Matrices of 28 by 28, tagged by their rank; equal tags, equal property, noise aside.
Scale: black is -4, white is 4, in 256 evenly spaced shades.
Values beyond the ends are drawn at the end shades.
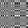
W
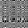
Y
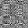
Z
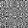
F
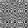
Y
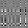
W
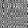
Y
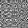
Z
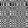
W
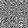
F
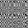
Y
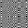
W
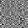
F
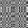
W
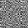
Z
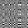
W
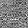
F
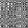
Y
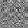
F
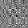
Z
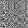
F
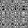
Y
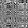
Z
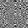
F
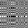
W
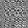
Y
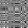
Y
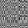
Y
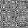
F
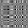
W
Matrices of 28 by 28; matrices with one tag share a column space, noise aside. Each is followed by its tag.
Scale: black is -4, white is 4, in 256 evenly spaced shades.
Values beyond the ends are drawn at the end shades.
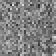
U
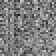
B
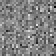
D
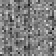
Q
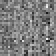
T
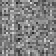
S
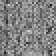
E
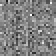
Q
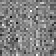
B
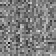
E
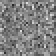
U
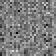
S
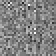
S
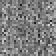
B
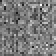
U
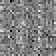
D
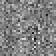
E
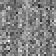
T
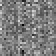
S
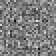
Q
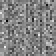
Q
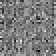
B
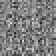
B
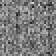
U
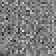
S
